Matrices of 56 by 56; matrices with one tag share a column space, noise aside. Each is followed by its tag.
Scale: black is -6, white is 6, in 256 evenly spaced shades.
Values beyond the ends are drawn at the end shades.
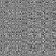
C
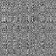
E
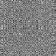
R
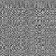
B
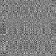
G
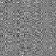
C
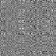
R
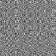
R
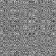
R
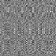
G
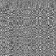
B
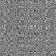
R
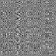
C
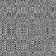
G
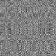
G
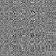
C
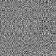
R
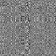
E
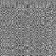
B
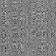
C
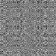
R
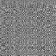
B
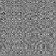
C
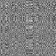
E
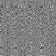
B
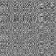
E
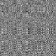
G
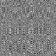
G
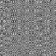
R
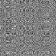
R
